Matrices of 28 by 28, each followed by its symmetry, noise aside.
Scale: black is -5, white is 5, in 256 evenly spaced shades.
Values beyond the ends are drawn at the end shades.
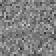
symmetric.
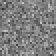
same after a half turn.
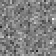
same after a half turn.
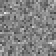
same after a half turn.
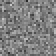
antisymmetric.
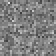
antisymmetric.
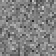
same after a half turn.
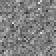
symmetric.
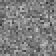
symmetric.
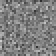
antisymmetric.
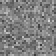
antisymmetric.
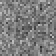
mirrored top to bottom.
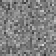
mirrored top to bottom.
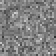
symmetric.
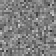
same after a half turn.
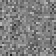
mirrored top to bottom.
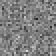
antisymmetric.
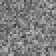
symmetric.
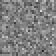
antisymmetric.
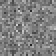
mirrored top to bottom.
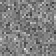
same after a half turn.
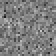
same after a half turn.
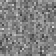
same after a half turn.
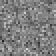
antisymmetric.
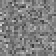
mirrored top to bottom.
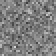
symmetric.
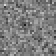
symmetric.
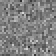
same after a half turn.
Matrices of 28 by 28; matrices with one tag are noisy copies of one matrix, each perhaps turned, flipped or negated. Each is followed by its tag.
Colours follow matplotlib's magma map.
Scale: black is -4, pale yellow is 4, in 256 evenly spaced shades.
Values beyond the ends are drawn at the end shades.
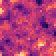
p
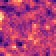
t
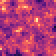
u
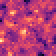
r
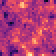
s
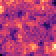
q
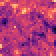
s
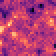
s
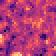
t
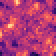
p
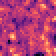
t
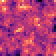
u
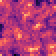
u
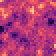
s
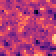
t
